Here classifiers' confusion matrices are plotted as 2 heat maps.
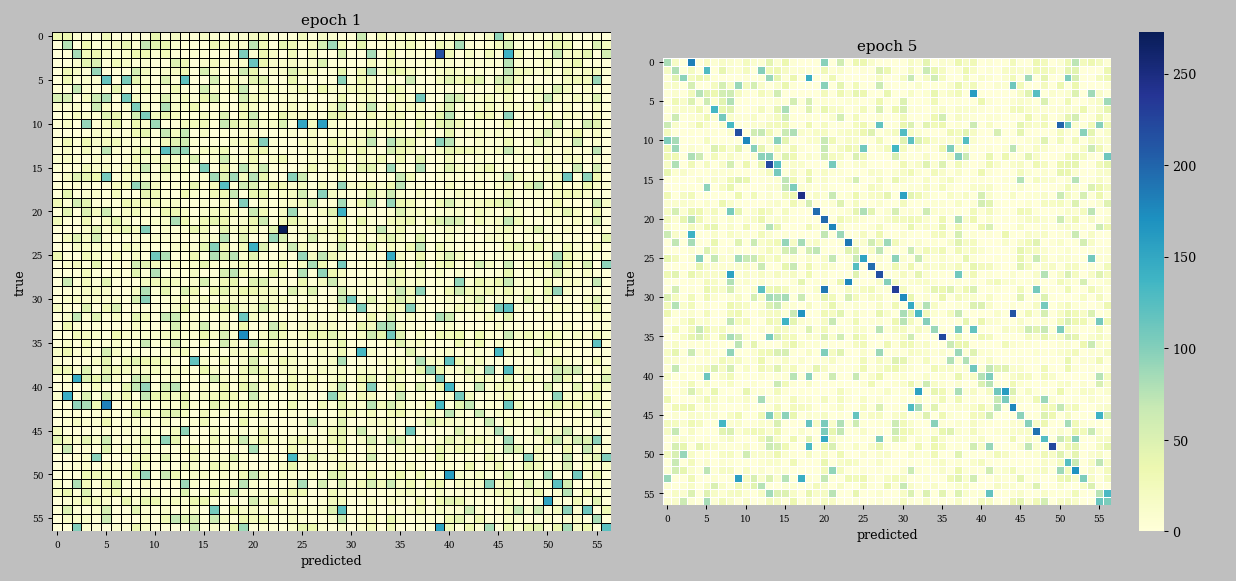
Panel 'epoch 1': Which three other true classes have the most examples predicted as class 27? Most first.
10, 18, 25
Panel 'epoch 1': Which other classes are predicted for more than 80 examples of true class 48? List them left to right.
4, 24, 56
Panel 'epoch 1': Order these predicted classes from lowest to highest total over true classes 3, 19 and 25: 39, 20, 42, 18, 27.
42, 39, 18, 27, 20
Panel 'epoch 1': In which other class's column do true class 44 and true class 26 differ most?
56
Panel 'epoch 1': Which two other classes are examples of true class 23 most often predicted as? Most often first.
22, 17
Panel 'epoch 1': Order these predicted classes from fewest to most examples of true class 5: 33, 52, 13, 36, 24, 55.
33, 52, 24, 36, 55, 13
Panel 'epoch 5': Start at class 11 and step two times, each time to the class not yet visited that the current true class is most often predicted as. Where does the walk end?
20
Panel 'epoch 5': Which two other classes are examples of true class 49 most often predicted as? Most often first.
18, 41
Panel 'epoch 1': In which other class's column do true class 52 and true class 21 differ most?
12
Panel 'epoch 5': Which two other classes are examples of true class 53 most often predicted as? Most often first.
9, 17
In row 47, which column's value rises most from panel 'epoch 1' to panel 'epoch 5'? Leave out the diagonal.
22
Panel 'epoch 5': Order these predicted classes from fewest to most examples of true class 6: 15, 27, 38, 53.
38, 53, 27, 15
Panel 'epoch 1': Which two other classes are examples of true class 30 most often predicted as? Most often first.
9, 29
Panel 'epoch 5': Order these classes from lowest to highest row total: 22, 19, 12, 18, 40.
18, 22, 40, 19, 12
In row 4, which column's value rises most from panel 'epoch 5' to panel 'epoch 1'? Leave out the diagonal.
32
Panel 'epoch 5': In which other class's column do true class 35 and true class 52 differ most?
13
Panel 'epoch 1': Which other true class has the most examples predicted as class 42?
54
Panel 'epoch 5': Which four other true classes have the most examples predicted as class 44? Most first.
32, 3, 11, 42
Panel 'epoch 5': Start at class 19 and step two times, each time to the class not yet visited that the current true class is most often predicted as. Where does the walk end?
50
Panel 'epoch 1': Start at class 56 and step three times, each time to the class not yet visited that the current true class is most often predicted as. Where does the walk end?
46
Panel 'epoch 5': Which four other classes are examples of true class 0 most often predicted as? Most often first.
3, 20, 52, 22
